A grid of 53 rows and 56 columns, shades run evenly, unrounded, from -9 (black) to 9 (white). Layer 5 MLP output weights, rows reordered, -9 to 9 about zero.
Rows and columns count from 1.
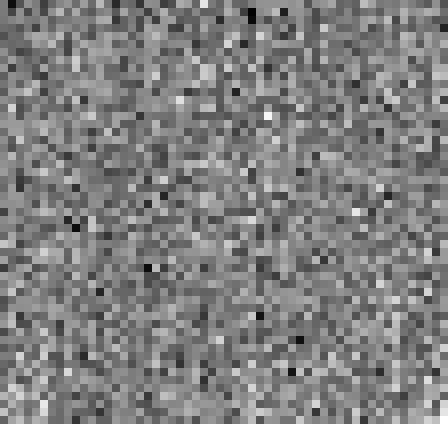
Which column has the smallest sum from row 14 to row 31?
55
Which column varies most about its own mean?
32
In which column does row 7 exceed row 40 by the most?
33
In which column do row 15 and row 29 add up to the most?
12
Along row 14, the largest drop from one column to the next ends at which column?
3
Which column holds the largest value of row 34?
20
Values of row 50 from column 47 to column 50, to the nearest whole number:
-2 1 -2 -2
